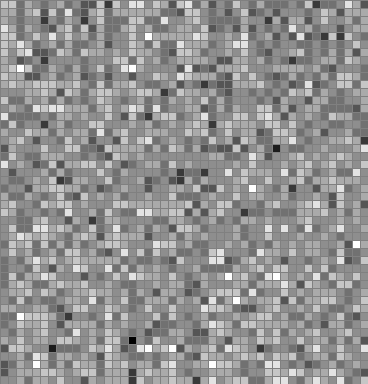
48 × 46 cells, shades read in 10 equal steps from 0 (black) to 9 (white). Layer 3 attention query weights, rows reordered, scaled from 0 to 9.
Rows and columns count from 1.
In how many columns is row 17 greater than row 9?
20
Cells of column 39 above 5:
21
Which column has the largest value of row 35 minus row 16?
6
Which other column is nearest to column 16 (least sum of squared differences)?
10
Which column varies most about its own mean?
17
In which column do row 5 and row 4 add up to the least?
43
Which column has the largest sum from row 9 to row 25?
32
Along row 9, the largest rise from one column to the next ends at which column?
24
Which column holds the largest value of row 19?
46
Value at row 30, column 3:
8
